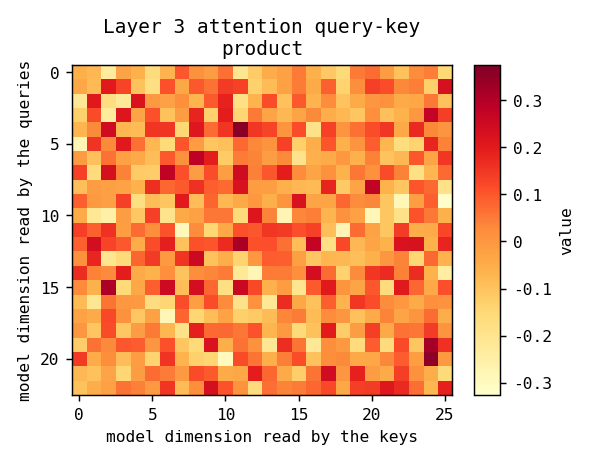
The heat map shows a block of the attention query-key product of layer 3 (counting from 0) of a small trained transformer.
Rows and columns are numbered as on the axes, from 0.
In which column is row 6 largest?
8
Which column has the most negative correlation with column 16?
24
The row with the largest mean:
12
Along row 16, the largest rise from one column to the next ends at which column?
14
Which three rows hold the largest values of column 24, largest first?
20, 19, 3
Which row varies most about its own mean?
15
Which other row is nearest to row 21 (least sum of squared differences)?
18
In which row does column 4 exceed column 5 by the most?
2
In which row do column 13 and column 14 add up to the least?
10
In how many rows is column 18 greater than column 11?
10
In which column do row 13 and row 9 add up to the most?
7
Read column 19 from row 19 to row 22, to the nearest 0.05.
-0.15 -0.05 0.2 0.15
